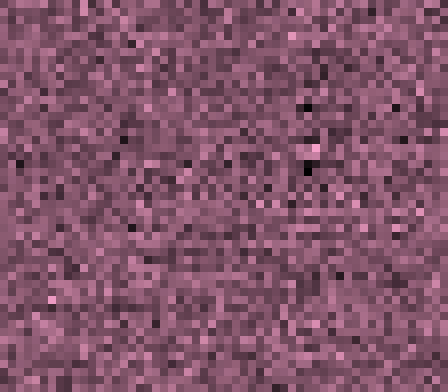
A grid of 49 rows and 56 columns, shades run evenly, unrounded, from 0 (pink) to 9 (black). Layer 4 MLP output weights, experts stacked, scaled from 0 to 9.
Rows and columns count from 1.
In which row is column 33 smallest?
26
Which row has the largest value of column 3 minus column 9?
21
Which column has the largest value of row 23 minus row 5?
37
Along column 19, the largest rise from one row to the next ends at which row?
22
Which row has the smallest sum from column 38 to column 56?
27
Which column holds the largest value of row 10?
41
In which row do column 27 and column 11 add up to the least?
1
